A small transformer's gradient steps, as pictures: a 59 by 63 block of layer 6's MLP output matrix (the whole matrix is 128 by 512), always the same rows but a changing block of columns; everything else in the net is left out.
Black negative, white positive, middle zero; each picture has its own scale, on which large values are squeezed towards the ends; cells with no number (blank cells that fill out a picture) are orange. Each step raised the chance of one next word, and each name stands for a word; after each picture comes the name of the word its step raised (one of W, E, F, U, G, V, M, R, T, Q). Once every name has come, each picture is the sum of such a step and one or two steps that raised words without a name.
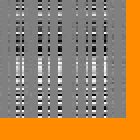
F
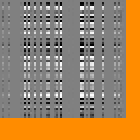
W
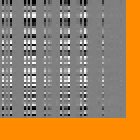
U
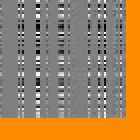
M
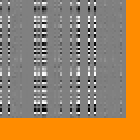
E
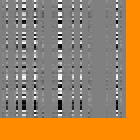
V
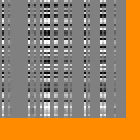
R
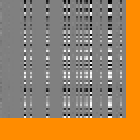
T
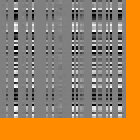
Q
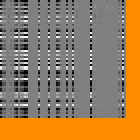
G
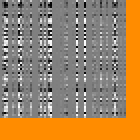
R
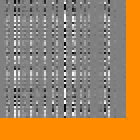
E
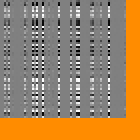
F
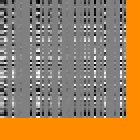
T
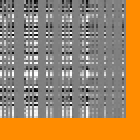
M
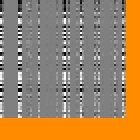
T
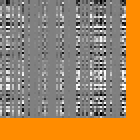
E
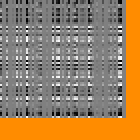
T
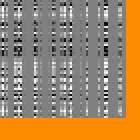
F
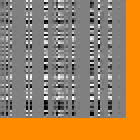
V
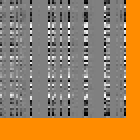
W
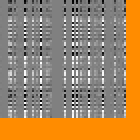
F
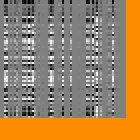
U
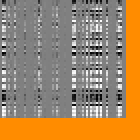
Q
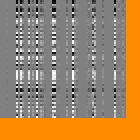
T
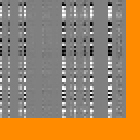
F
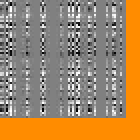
E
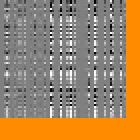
M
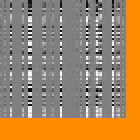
M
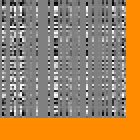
W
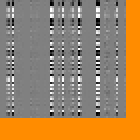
U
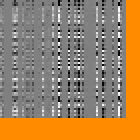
G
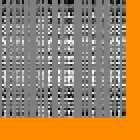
U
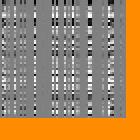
U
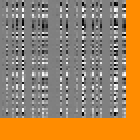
M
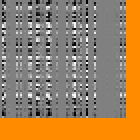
W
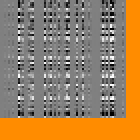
M
